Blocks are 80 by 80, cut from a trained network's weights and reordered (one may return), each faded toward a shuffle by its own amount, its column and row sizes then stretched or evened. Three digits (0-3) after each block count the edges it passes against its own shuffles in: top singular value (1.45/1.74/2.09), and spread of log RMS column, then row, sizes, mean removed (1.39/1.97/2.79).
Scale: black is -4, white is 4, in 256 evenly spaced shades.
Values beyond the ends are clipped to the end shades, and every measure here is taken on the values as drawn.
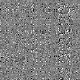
2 3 2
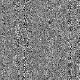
1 3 0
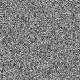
1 0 0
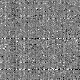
2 0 2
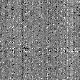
2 2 1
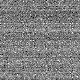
2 1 0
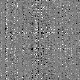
1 3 1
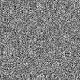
2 0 1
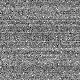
2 0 0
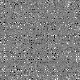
0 2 2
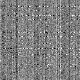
3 1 2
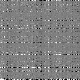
3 1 3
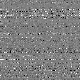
1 0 3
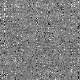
0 2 0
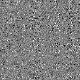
0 2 2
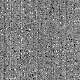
1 1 0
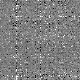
1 2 1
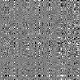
3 3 3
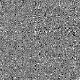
1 2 1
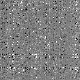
1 2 2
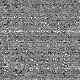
2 1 2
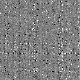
1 2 1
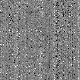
1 2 0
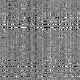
3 1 3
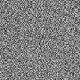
3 1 1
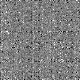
1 1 2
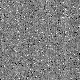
0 0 0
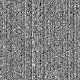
3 1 1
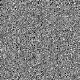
1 1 1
